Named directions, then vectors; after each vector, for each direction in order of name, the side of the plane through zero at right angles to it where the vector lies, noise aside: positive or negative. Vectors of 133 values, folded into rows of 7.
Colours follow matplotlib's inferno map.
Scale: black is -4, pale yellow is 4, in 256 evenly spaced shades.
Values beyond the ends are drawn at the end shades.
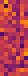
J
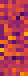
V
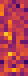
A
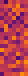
negative, negative, positive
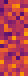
negative, negative, positive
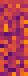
negative, positive, positive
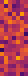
positive, positive, negative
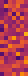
negative, negative, positive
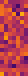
positive, positive, negative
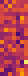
negative, positive, positive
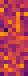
positive, negative, negative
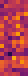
negative, negative, negative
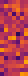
negative, negative, positive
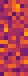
negative, negative, positive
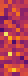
positive, negative, positive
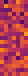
negative, negative, positive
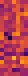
negative, negative, negative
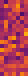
negative, negative, positive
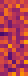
negative, positive, positive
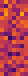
negative, positive, negative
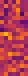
positive, negative, positive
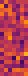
positive, positive, positive
